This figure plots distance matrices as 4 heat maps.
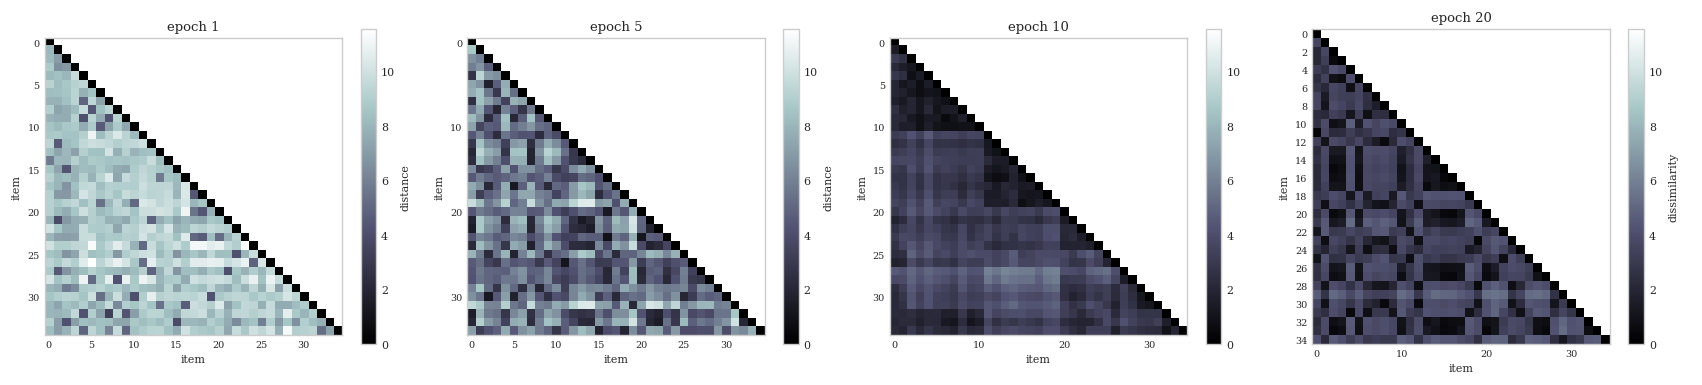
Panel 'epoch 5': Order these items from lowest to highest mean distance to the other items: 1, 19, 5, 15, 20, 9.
20, 15, 5, 9, 1, 19
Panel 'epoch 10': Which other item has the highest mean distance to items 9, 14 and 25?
27
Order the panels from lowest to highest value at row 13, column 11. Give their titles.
epoch 10, epoch 20, epoch 5, epoch 1
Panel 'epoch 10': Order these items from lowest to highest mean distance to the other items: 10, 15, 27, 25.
10, 15, 25, 27
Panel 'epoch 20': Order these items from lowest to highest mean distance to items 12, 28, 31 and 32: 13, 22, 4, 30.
30, 4, 13, 22
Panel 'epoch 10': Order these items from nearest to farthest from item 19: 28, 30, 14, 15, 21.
15, 14, 21, 30, 28
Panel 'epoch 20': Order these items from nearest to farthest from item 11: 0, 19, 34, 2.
0, 2, 19, 34
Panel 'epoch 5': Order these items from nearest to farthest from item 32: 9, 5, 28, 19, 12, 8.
12, 28, 8, 5, 9, 19
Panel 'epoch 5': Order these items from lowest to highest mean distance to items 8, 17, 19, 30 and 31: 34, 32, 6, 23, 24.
6, 34, 23, 32, 24
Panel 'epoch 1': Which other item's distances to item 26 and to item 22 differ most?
25
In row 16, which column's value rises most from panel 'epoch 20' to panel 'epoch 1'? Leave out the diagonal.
20
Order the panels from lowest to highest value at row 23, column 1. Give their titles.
epoch 20, epoch 10, epoch 5, epoch 1
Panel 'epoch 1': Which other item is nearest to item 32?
7
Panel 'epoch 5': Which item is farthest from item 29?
1
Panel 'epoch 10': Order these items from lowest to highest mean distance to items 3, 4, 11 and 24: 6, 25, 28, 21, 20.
6, 21, 20, 25, 28
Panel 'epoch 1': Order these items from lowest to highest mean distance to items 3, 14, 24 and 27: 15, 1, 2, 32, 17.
1, 2, 15, 32, 17
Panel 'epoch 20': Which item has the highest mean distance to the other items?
29
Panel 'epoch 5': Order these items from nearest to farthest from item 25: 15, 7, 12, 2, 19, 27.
2, 15, 19, 27, 12, 7
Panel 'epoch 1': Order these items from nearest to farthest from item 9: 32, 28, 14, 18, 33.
32, 33, 14, 18, 28
